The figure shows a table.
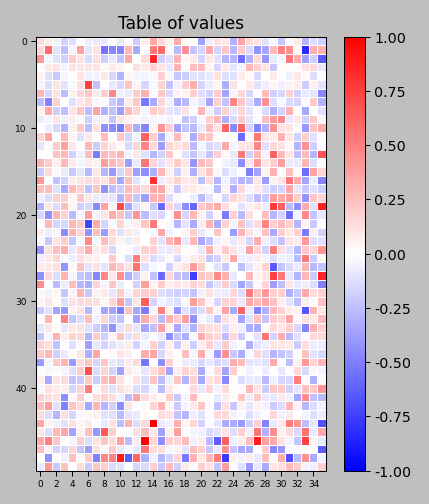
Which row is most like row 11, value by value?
14
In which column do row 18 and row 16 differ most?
35
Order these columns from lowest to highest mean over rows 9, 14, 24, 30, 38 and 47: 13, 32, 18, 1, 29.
32, 18, 1, 29, 13
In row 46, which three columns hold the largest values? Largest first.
13, 27, 33
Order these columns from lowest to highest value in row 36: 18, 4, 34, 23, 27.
34, 4, 27, 18, 23
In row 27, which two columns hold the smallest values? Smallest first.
19, 15
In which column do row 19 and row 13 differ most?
25
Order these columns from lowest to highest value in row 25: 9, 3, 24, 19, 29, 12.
29, 3, 19, 9, 24, 12
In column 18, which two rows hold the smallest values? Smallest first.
48, 19
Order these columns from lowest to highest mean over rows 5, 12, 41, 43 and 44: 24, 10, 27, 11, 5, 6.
10, 24, 11, 5, 27, 6
